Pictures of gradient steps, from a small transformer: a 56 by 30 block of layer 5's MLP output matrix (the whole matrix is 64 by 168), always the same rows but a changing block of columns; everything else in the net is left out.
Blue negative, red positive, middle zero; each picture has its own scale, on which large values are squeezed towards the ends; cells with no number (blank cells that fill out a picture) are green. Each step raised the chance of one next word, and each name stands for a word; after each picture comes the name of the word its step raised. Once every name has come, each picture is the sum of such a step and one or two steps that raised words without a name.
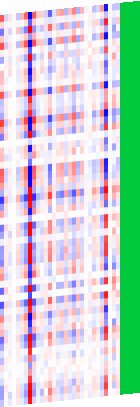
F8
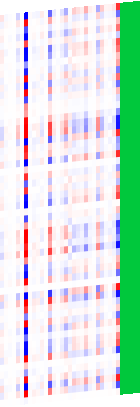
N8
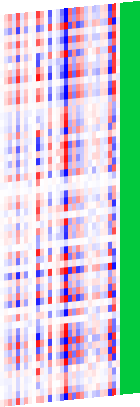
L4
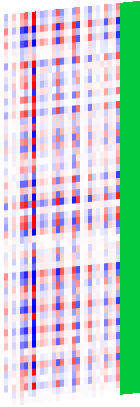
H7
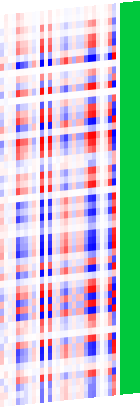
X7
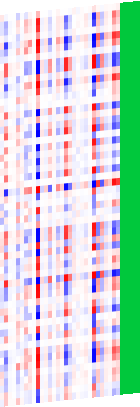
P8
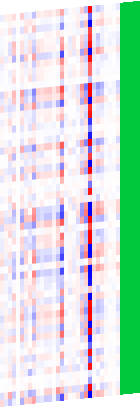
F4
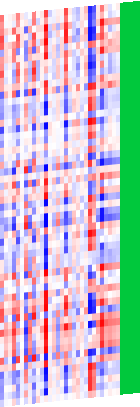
H7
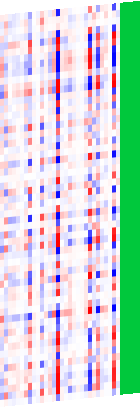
P8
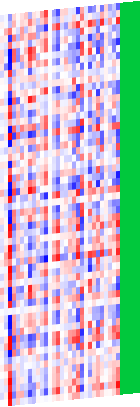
F8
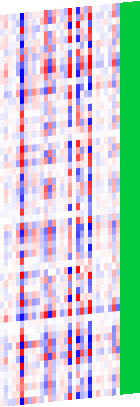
L4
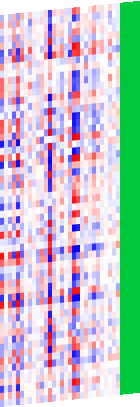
N8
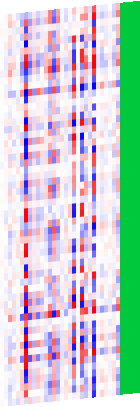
X7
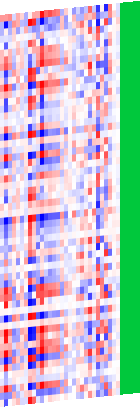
L4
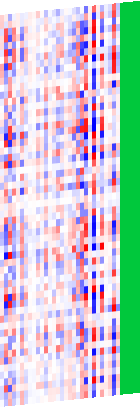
N8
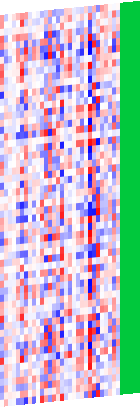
F4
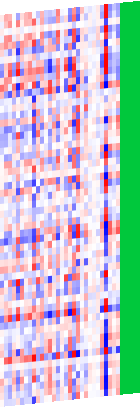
P8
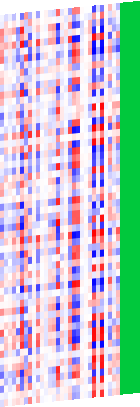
H7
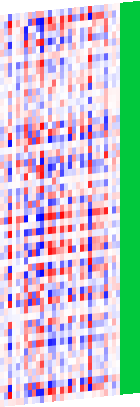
N8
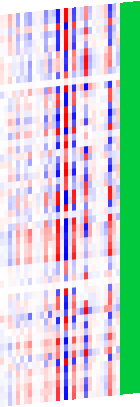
F8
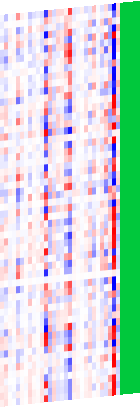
F8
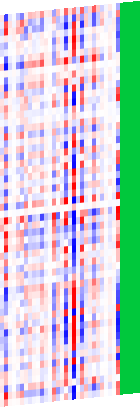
H7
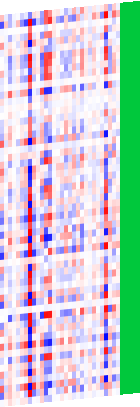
N8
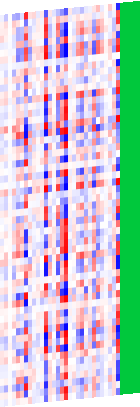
N8
